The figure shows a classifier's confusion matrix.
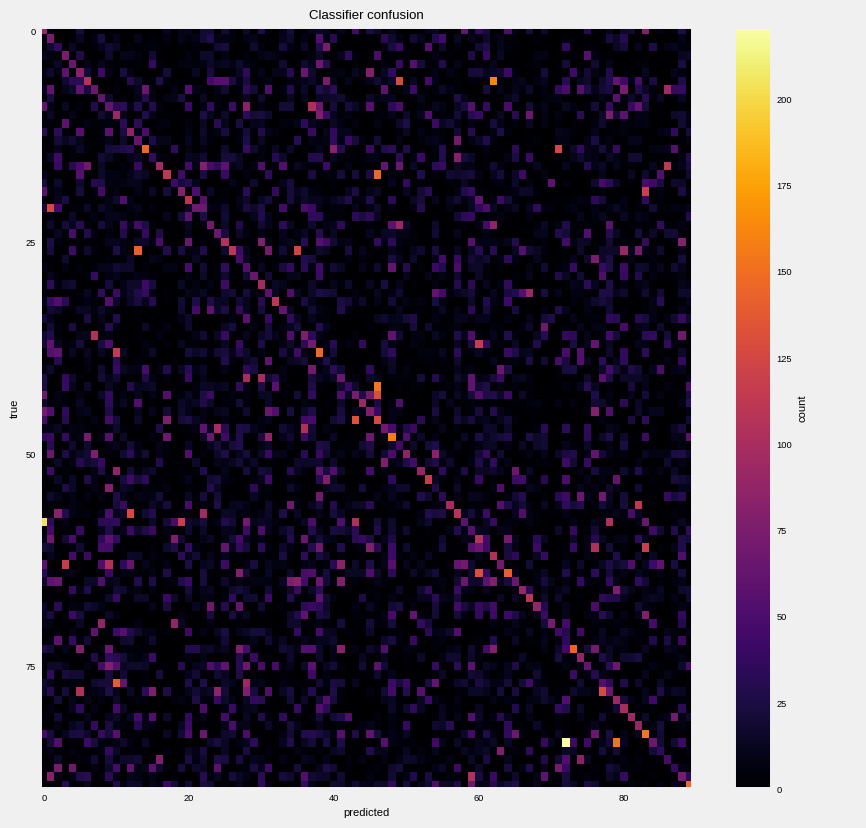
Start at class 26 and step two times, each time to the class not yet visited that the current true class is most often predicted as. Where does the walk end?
57
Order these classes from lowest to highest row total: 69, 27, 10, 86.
27, 86, 69, 10
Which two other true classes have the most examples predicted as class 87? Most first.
81, 14
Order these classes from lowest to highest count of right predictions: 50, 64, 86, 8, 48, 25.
86, 8, 50, 25, 64, 48
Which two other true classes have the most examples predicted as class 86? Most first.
16, 7
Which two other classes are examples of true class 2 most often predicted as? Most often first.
39, 53
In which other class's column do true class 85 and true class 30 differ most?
63
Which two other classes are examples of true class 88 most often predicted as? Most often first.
59, 1
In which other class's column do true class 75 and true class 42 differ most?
46
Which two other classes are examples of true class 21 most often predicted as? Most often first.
1, 22
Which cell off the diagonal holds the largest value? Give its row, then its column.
84, 72
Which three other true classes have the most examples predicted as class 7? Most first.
36, 50, 71
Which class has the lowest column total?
70
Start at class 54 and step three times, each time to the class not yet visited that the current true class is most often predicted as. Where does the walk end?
60
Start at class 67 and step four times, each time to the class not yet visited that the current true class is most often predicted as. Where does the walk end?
77
